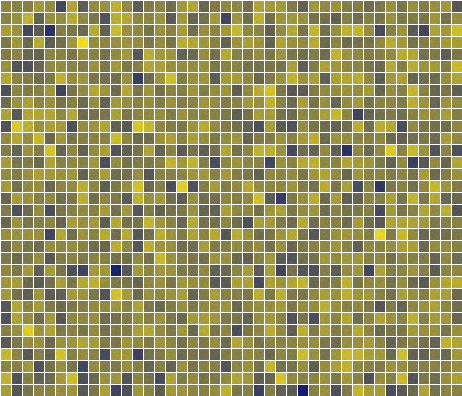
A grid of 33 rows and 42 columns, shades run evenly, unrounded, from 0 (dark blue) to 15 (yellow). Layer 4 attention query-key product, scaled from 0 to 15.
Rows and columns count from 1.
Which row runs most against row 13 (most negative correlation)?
3
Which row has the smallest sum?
23
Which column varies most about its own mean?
11
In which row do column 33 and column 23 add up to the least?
10
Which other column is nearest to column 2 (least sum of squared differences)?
19
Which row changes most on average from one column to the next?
13
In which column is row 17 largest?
24
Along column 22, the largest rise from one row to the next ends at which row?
29
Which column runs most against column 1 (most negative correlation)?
38
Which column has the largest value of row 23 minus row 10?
33
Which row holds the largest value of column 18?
14
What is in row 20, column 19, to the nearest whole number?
8
